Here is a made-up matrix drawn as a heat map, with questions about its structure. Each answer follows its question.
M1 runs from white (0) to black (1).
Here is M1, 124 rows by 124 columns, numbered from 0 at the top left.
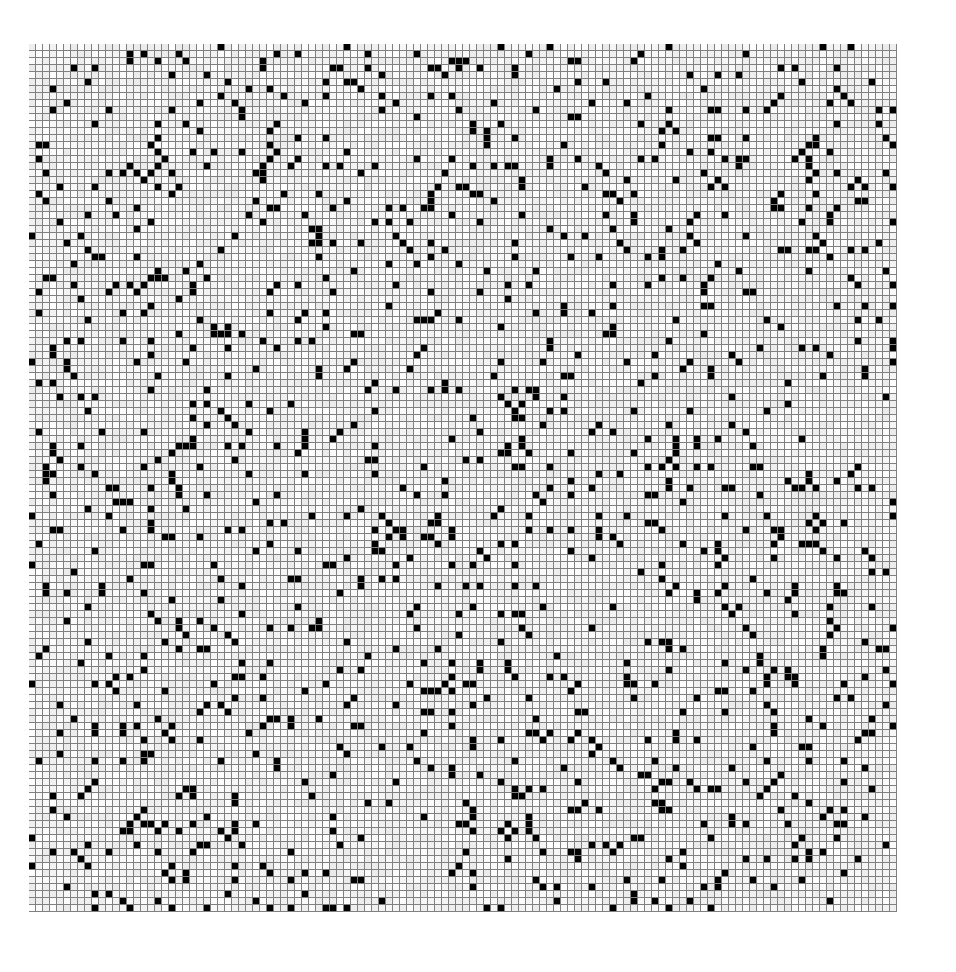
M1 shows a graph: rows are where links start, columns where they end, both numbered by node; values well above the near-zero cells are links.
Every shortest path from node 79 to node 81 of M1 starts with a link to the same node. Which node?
node 20
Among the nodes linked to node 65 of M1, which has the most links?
node 123
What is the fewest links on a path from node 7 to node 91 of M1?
2
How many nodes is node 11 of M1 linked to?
10
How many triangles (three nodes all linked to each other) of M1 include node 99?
5
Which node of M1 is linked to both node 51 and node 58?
node 68
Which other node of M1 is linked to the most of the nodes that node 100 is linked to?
node 17
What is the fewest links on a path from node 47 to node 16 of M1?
2
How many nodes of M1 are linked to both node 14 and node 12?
3
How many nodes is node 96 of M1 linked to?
9
